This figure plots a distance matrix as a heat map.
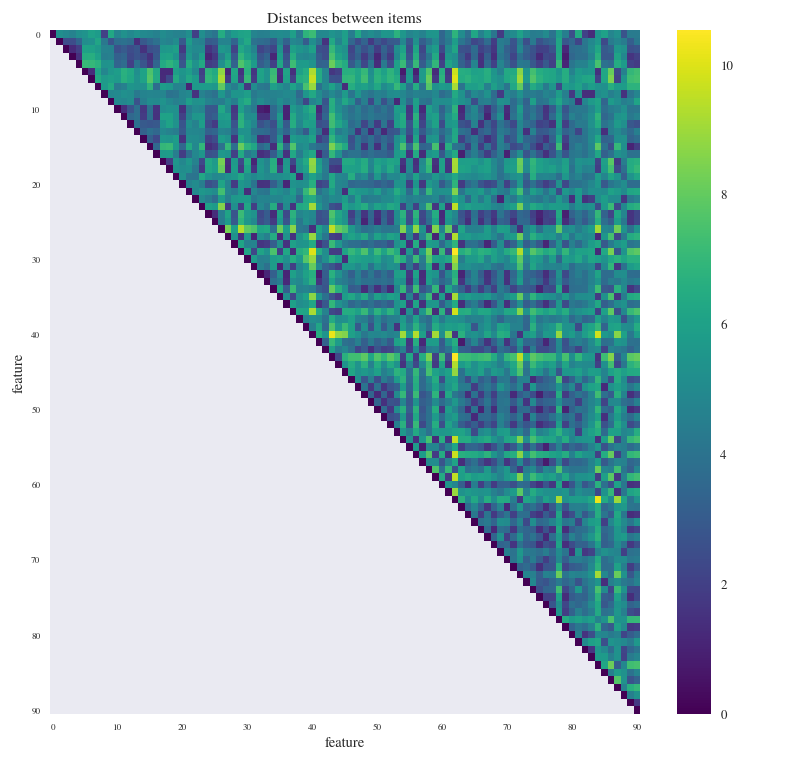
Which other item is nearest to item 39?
53
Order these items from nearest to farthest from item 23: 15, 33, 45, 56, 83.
56, 33, 83, 45, 15
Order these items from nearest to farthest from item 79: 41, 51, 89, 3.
3, 89, 41, 51
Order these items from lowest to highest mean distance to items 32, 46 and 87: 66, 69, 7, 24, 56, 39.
24, 66, 69, 56, 7, 39
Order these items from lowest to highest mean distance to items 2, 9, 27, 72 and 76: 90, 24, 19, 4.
24, 4, 90, 19
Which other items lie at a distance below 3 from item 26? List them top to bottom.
40, 58, 62, 72
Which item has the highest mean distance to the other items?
62
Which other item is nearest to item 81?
9
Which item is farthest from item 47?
43
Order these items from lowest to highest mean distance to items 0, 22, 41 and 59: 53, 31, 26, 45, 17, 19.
31, 17, 19, 45, 53, 26
